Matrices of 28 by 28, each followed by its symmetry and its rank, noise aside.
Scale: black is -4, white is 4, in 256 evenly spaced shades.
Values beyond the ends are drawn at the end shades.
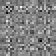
symmetric, rank four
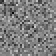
symmetric, rank eight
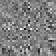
antisymmetric, rank four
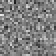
antisymmetric, rank six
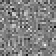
symmetric, rank eight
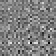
no symmetry, rank four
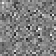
no symmetry, rank six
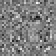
no symmetry, rank six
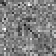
symmetric, rank six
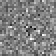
symmetric, rank eight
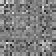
symmetric, rank four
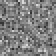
antisymmetric, rank eight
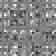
symmetric, rank four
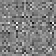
no symmetry, rank four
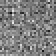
antisymmetric, rank eight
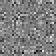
antisymmetric, rank six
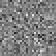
antisymmetric, rank eight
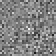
symmetric, rank six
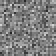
antisymmetric, rank eight
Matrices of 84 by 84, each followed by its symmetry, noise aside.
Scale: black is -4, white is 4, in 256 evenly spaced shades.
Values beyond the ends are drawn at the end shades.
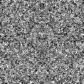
mirrored left to right.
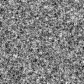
antisymmetric.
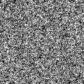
same after a half turn.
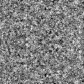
mirrored top to bottom.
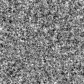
symmetric across the other diagonal.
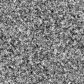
same after a half turn.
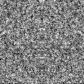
mirrored left to right.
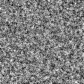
antisymmetric.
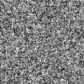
antisymmetric.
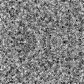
mirrored top to bottom.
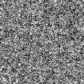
symmetric across the other diagonal.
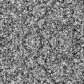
mirrored top to bottom.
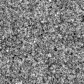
antisymmetric.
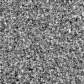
antisymmetric.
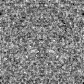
mirrored left to right.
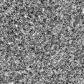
symmetric.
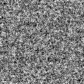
same after a half turn.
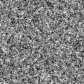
antisymmetric.
